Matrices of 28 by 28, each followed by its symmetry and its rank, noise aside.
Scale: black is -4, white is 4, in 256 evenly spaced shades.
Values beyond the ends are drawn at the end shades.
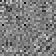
symmetric, rank eight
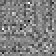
symmetric, rank six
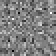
antisymmetric, rank eight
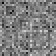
symmetric, rank six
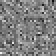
antisymmetric, rank eight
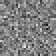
antisymmetric, rank eight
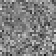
no symmetry, rank eight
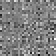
antisymmetric, rank six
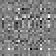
no symmetry, rank four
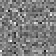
no symmetry, rank six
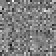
antisymmetric, rank eight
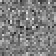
no symmetry, rank eight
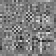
antisymmetric, rank four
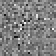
antisymmetric, rank eight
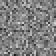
no symmetry, rank eight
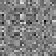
no symmetry, rank four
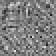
antisymmetric, rank eight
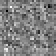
antisymmetric, rank eight
